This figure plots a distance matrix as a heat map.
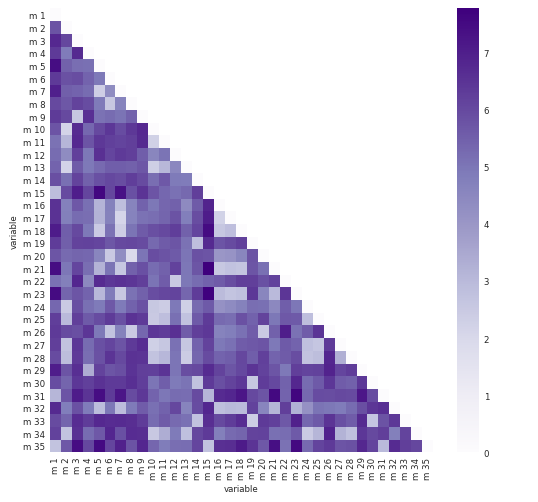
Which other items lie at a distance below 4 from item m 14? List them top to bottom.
m 19, m 30, m 33
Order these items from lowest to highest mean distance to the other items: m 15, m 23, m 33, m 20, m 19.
m 20, m 23, m 19, m 33, m 15
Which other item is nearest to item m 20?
m 8
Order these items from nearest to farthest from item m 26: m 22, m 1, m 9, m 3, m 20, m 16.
m 20, m 16, m 9, m 3, m 1, m 22
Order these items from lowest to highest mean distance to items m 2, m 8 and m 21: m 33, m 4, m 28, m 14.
m 28, m 4, m 14, m 33
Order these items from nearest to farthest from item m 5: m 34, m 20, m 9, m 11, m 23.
m 23, m 20, m 9, m 34, m 11
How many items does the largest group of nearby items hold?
9
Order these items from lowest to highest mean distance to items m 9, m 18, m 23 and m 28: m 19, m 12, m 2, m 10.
m 2, m 10, m 12, m 19
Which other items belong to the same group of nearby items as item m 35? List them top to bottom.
m 1, m 15, m 31
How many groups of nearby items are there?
8
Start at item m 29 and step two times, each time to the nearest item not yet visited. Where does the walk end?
m 22
